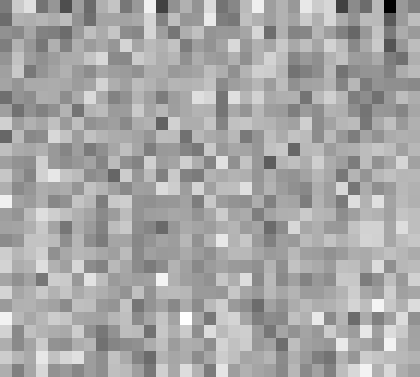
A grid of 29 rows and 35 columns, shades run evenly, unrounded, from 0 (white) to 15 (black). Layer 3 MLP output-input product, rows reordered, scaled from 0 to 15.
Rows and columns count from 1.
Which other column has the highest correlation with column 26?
3
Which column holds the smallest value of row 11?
5
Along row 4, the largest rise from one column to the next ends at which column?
33
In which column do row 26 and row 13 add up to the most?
23
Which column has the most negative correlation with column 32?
17
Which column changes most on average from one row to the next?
1
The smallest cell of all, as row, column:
25, 16
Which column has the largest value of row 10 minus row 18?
31
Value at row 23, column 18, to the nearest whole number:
6
